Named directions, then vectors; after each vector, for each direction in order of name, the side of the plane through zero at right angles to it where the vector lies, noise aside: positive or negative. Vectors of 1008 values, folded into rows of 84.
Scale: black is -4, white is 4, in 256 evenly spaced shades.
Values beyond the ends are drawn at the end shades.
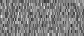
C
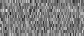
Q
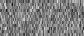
positive, negative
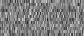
negative, negative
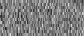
negative, positive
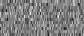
negative, negative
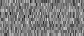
positive, positive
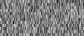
negative, positive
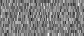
positive, positive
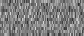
negative, negative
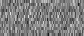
negative, negative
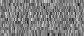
negative, negative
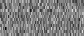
negative, positive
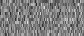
positive, positive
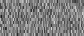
negative, positive
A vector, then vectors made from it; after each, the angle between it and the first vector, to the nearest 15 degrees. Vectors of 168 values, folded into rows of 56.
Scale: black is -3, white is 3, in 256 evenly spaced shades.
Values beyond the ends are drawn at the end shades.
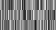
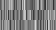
165 degrees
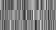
30 degrees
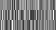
105 degrees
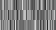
150 degrees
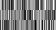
30 degrees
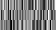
105 degrees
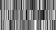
150 degrees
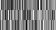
45 degrees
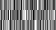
150 degrees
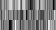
135 degrees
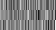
90 degrees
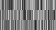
15 degrees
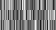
165 degrees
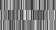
150 degrees
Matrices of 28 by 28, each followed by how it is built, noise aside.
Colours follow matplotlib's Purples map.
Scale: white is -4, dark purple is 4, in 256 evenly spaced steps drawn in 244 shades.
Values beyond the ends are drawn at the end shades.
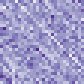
Toeplitz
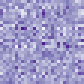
low rank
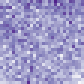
smooth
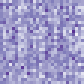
blocks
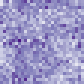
smooth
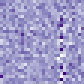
uneven columns
